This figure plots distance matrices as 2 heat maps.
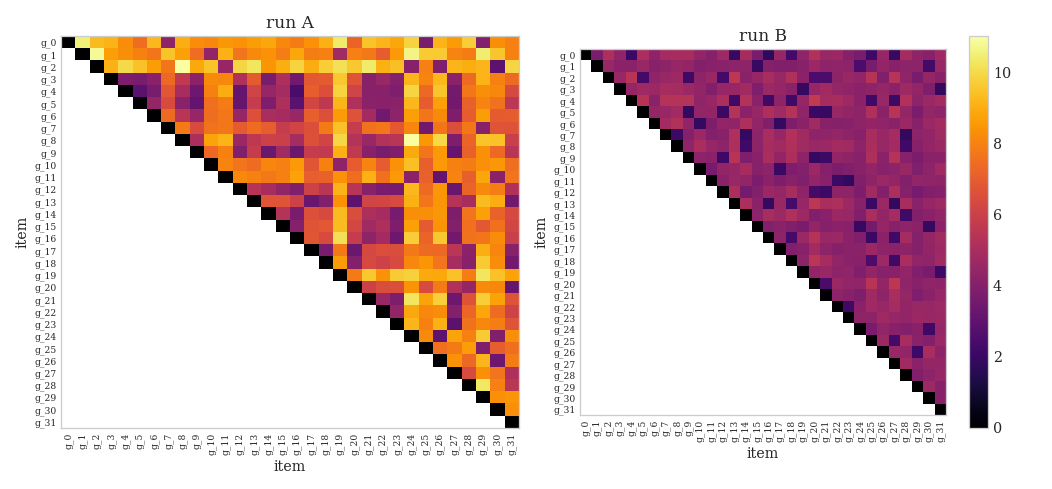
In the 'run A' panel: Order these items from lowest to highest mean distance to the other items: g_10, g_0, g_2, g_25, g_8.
g_8, g_25, g_10, g_0, g_2
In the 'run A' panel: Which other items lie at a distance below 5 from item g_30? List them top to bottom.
g_2, g_11, g_24, g_26
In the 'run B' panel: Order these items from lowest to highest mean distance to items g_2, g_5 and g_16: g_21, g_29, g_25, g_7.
g_21, g_29, g_25, g_7
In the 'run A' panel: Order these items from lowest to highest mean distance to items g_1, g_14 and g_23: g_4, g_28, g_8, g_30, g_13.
g_4, g_8, g_13, g_28, g_30
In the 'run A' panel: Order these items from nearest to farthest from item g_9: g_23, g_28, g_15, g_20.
g_23, g_15, g_20, g_28
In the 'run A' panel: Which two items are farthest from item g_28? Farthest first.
g_29, g_0
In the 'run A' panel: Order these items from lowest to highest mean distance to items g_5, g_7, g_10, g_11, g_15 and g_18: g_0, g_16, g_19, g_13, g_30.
g_16, g_13, g_30, g_0, g_19
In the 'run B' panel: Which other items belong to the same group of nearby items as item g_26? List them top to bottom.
g_29
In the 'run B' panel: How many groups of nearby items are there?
8
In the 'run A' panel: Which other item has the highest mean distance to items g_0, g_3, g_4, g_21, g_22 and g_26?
g_19
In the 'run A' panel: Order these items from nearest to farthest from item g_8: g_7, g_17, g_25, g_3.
g_3, g_17, g_7, g_25
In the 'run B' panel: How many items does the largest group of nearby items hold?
7
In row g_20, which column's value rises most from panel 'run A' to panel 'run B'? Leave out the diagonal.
g_13
